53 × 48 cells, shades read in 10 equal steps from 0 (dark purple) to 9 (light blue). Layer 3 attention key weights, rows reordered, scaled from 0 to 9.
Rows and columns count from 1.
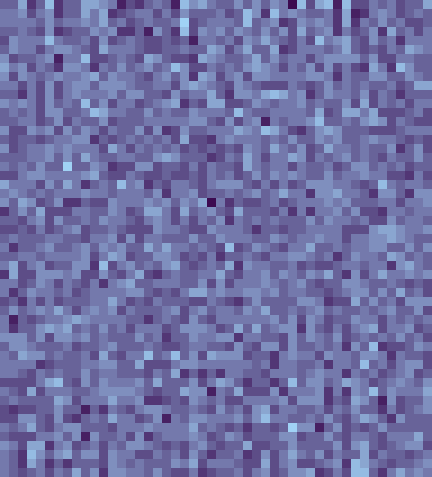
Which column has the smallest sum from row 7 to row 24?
35
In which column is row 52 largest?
40
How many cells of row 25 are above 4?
24
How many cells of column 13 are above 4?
33
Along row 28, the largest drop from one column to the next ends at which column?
27
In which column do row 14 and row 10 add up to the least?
30
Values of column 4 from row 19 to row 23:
4 6 5 4 6
